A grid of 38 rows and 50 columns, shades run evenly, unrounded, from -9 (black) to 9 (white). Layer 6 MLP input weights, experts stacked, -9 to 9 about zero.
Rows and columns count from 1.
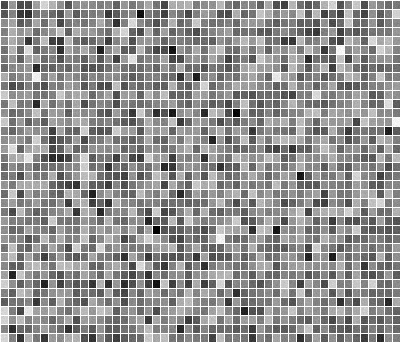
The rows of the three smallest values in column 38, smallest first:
20, 38, 32
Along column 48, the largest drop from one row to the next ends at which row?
24
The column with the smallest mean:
16
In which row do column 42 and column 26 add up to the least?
8
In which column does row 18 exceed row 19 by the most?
21
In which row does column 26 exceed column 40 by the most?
10
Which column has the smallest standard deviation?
34
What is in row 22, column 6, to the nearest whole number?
1
